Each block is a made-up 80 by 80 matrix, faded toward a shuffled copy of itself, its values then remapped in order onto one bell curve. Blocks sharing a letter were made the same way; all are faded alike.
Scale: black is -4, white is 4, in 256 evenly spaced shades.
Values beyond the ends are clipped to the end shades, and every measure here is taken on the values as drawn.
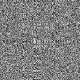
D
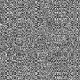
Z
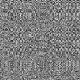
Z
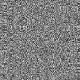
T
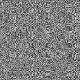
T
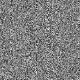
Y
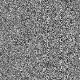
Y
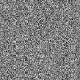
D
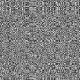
Z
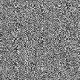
D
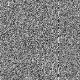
Y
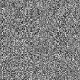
T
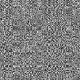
Z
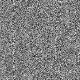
Y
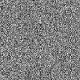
D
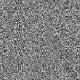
D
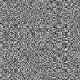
Z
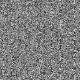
Y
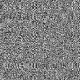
D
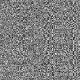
T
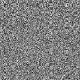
D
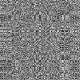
Z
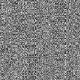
T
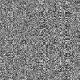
D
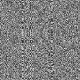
T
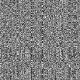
D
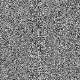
Y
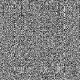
D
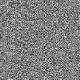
D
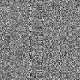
T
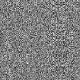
D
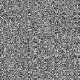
T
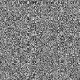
D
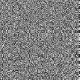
T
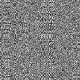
T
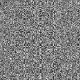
T
